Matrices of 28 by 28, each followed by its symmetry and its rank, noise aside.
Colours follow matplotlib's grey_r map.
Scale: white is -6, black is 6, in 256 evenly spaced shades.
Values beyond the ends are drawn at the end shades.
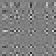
antisymmetric, rank two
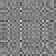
no symmetry, rank two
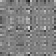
no symmetry, rank two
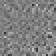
symmetric, rank four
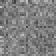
no symmetry, rank three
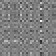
no symmetry, rank two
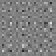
antisymmetric, rank two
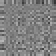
no symmetry, rank three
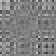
symmetric, rank two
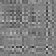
no symmetry, rank two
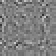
antisymmetric, rank four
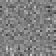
antisymmetric, rank four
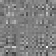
no symmetry, rank three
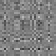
no symmetry, rank two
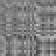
antisymmetric, rank two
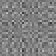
symmetric, rank two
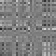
no symmetry, rank two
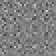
antisymmetric, rank four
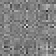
no symmetry, rank three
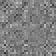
symmetric, rank four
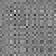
symmetric, rank two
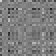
symmetric, rank two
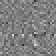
no symmetry, rank four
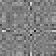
symmetric, rank three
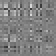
no symmetry, rank two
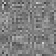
no symmetry, rank four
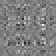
antisymmetric, rank two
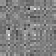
symmetric, rank three
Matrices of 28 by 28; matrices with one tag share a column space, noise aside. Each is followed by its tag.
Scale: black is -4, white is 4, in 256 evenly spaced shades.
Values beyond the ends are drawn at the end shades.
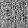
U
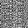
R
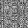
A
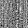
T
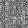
U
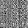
R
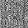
U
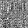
T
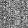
U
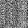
R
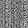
R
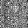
A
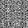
R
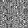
A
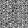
R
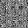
A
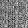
A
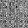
A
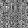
A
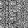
R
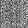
R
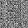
R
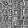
U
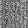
U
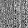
T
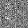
U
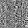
A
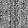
U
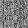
U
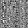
A
